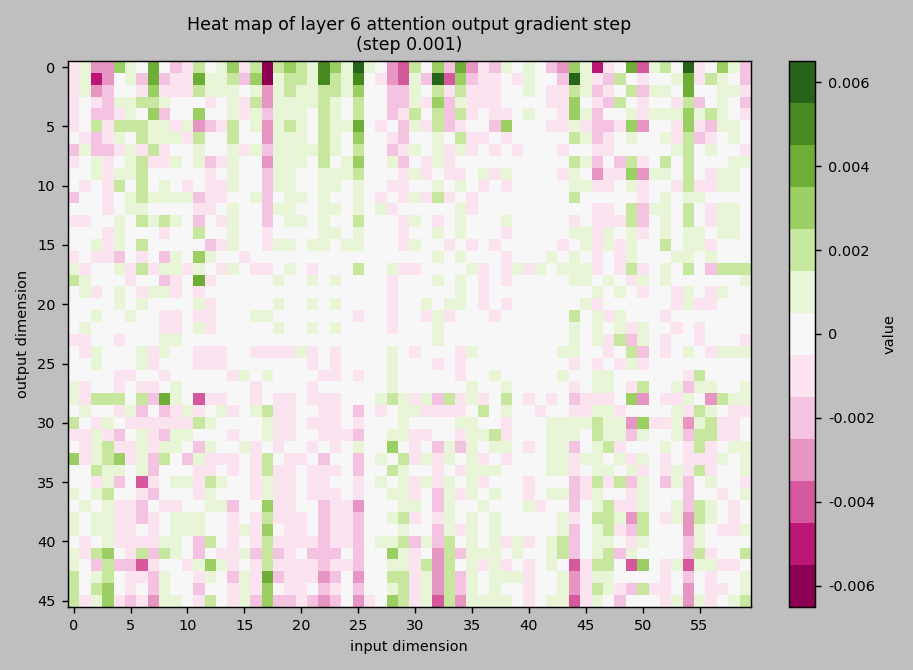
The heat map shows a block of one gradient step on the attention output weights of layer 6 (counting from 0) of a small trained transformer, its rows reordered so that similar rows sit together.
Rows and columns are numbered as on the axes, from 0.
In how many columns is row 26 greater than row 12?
14
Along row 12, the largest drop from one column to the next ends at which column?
50
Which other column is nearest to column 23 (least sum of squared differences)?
18
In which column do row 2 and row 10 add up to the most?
54
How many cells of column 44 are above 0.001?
9
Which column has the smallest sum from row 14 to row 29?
12
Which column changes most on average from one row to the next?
11
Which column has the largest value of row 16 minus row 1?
17
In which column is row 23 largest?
48
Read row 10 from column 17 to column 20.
-0.002 0.001 0.001 0
